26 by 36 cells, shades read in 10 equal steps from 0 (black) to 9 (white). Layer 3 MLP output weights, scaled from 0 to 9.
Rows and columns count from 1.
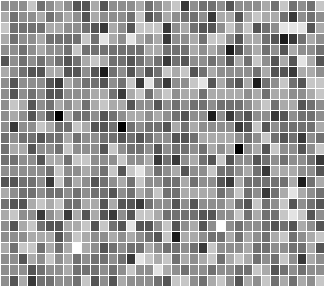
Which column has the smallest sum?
12
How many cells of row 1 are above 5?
9
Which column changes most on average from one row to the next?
32
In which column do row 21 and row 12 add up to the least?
14
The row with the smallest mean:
11
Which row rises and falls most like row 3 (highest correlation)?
20
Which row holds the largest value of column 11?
6
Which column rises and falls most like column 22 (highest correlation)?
15
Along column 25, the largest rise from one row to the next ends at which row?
21
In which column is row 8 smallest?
29
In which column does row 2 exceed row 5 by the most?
26
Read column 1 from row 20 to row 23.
6 5 5 6
